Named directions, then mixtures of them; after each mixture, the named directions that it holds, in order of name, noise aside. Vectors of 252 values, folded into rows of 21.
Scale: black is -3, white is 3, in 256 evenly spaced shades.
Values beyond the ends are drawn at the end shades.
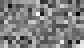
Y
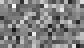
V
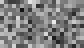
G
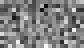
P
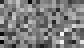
G, P.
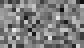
G, P, V.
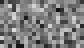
P, V.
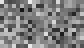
G.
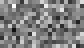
V.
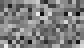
Y.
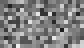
G, P, Y.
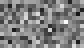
P, V, Y.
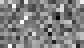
P, V.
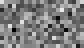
P, V.
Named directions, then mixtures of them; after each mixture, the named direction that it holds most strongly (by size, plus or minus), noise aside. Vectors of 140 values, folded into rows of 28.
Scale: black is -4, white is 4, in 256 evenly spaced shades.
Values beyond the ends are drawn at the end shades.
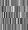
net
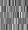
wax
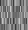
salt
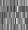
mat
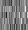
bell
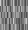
salt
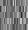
wax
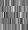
net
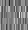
wax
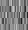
bell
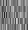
net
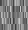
salt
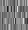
mat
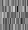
mat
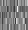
mat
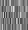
net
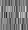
bell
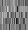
mat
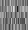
mat
